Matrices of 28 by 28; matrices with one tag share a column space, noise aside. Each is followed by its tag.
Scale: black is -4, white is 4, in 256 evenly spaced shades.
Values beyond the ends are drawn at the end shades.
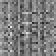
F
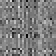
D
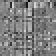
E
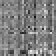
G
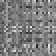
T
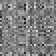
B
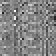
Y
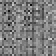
Y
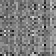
B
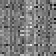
B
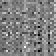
F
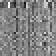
E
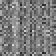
B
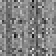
D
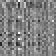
E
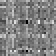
D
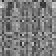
E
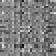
T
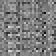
F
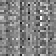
Y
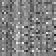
F
